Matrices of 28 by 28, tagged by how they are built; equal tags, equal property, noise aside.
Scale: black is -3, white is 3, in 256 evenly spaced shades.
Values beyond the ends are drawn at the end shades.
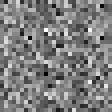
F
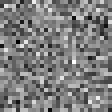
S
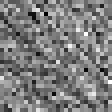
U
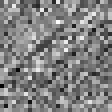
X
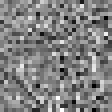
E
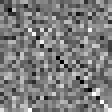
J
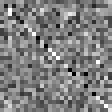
J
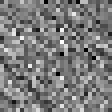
U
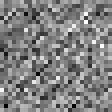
X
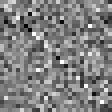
J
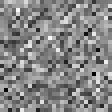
X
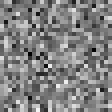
F
